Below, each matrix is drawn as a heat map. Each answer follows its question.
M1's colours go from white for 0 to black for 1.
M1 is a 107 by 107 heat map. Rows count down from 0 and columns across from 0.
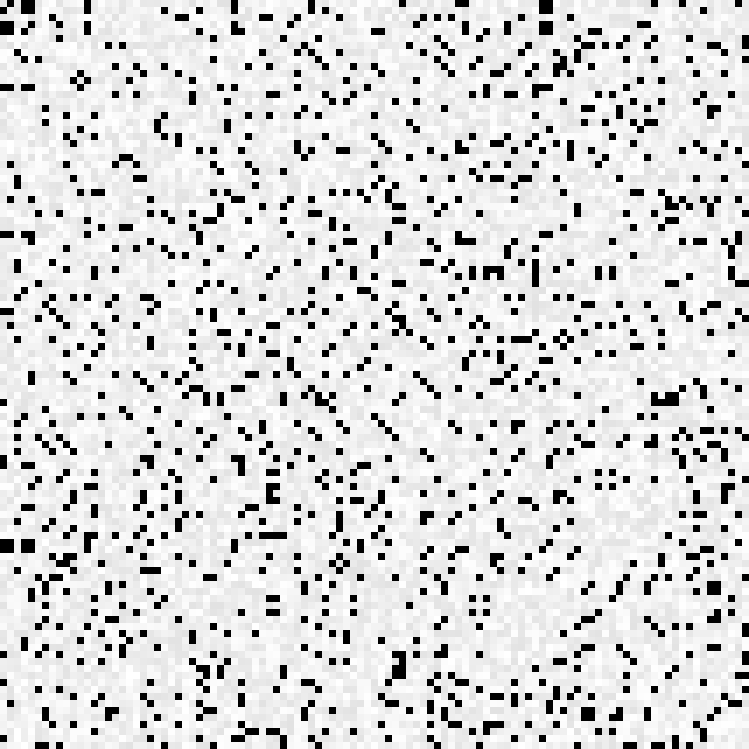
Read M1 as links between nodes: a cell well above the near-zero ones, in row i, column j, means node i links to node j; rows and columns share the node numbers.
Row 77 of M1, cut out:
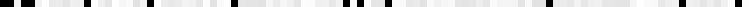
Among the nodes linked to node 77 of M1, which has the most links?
node 21
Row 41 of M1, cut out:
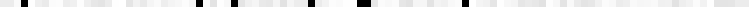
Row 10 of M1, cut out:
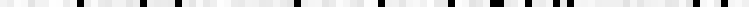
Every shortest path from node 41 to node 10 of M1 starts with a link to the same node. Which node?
node 51
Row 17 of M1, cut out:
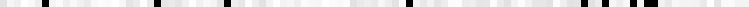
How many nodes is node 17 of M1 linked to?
9
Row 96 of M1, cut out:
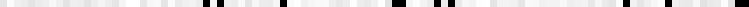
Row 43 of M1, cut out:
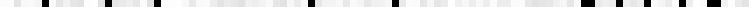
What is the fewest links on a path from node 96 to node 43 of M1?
2
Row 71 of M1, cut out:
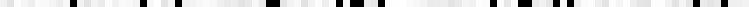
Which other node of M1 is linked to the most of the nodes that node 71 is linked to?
node 79
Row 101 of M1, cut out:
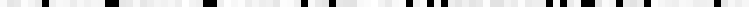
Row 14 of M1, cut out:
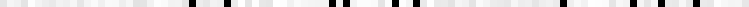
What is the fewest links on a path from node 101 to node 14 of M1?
2
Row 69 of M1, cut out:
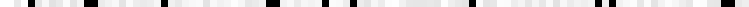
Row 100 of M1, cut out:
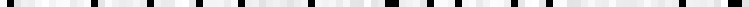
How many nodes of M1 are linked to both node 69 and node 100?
2
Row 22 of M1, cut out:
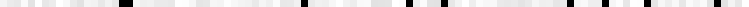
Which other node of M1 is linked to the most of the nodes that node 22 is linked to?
node 6
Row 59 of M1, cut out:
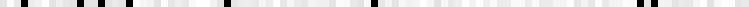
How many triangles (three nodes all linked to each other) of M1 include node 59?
6
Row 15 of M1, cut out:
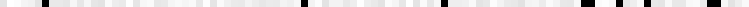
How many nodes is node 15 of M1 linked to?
9
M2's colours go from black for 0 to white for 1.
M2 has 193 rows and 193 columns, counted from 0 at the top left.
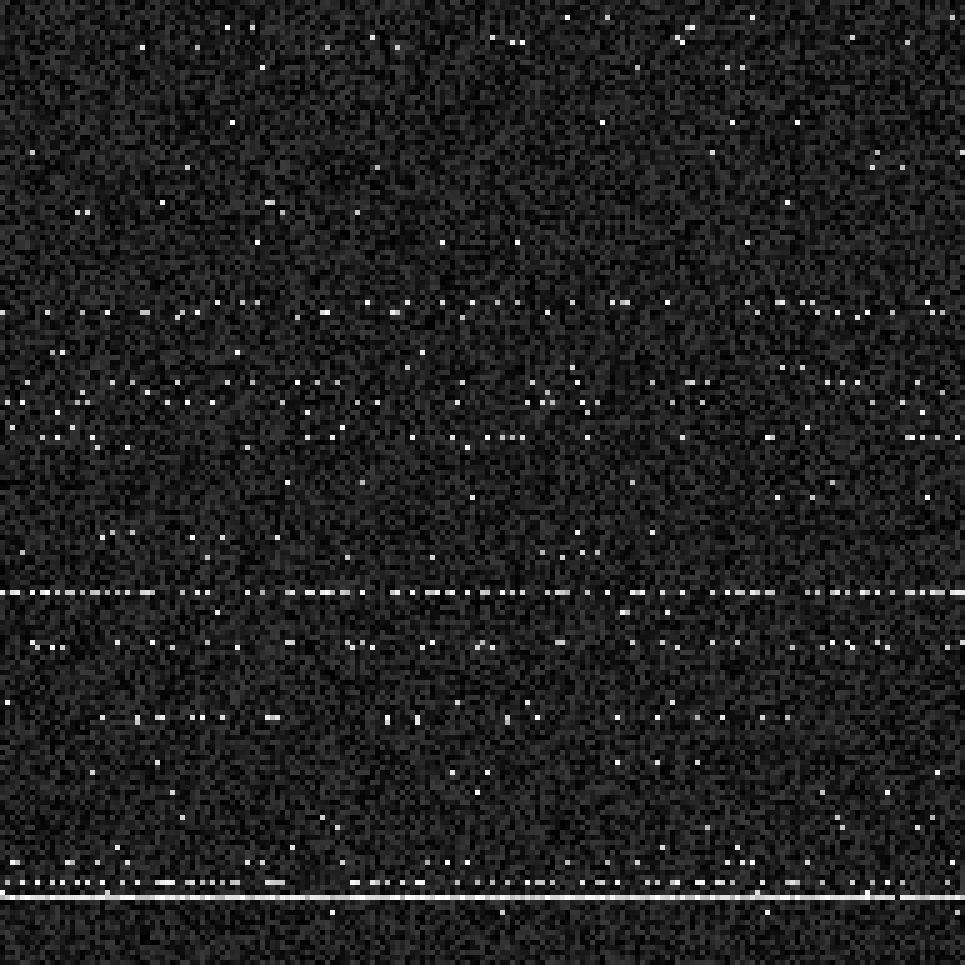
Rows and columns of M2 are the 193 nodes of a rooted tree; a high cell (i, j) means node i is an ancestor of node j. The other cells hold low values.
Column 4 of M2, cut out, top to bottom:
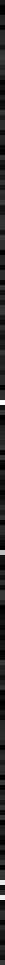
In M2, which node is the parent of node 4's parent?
80
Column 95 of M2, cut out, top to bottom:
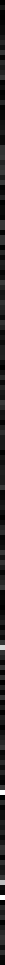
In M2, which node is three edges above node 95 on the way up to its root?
176
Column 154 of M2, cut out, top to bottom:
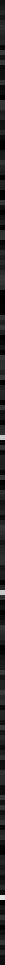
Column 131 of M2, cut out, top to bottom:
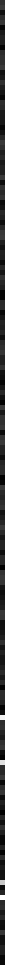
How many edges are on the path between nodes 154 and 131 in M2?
7
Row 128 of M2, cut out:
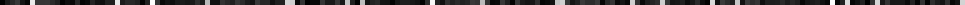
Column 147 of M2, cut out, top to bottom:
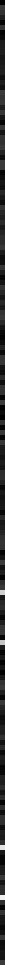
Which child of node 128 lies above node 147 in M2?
169
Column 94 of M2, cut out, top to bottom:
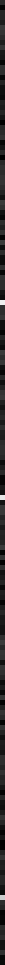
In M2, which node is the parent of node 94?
99
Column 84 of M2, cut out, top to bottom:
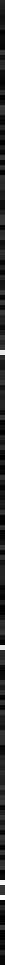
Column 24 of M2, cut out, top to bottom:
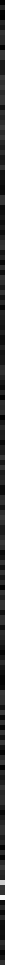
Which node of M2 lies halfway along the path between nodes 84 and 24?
129
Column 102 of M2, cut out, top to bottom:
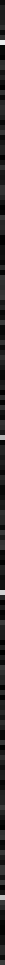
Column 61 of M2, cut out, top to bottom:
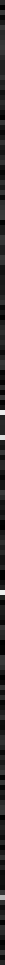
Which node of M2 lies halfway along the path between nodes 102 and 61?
87
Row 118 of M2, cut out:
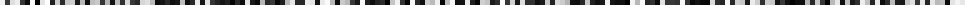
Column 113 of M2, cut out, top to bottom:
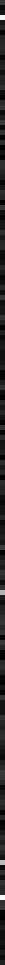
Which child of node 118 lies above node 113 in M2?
172
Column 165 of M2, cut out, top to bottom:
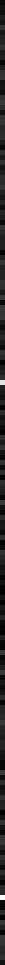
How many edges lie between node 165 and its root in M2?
2
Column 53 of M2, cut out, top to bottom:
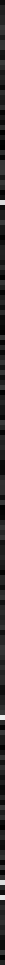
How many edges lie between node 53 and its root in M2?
4
